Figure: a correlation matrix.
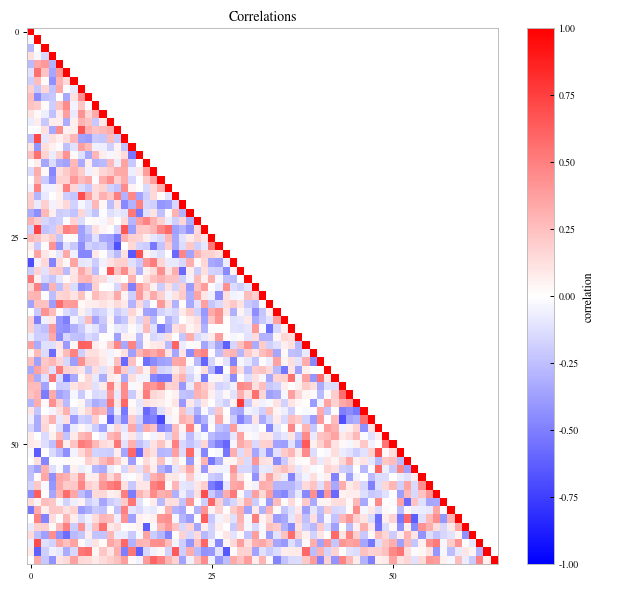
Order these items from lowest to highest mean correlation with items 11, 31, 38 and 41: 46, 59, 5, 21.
46, 5, 21, 59
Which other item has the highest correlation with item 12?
7
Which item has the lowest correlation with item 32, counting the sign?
26
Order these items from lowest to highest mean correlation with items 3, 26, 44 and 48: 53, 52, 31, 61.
52, 53, 31, 61
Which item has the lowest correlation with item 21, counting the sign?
29
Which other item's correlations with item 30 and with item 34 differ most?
64
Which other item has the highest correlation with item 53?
48
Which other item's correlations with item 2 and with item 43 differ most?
44
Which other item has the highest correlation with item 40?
42
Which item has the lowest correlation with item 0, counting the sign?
28
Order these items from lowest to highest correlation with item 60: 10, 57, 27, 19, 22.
57, 27, 22, 19, 10
